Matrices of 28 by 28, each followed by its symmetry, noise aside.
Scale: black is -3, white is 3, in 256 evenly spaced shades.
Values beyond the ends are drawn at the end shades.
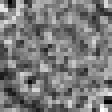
symmetric across the other diagonal.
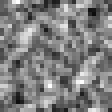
same after a half turn.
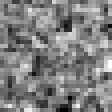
antisymmetric.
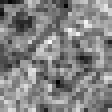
symmetric.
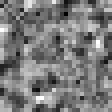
symmetric.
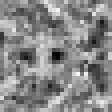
mirrored top to bottom.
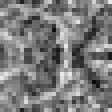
mirrored top to bottom.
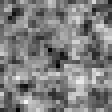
symmetric.
